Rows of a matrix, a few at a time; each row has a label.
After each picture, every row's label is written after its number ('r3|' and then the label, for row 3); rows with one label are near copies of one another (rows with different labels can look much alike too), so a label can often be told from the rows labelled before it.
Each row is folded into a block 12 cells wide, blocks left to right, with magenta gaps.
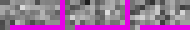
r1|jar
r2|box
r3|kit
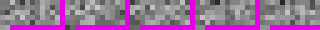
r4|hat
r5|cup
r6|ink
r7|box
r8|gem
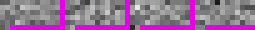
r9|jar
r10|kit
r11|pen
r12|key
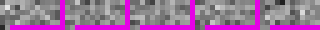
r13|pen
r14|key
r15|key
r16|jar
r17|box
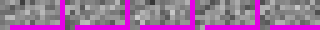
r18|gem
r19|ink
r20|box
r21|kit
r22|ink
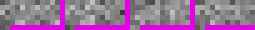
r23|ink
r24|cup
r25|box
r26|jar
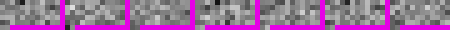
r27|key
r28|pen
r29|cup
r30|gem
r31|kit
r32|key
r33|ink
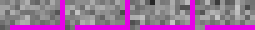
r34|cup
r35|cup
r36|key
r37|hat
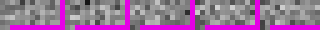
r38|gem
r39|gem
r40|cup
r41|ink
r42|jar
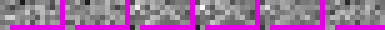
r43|gem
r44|key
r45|pen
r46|pen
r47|pen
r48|hat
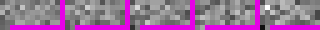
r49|ink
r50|jar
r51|pen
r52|kit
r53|pen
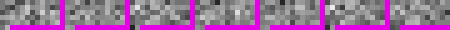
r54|kit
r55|hat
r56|pen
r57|box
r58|gem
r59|pen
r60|cup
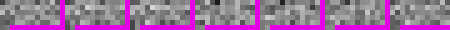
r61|ink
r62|jar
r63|jar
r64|key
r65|gem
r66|box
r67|ink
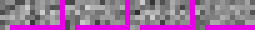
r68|kit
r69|jar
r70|hat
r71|ink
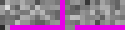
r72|pen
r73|gem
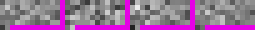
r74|pen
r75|kit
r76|pen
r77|cup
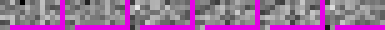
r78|key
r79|key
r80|pen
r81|kit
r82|kit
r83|pen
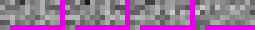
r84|key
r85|key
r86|kit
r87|ink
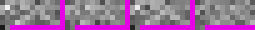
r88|pen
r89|jar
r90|pen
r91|ink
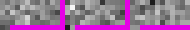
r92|cup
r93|pen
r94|gem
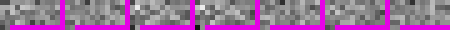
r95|jar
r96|key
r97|pen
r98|pen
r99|key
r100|cup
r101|key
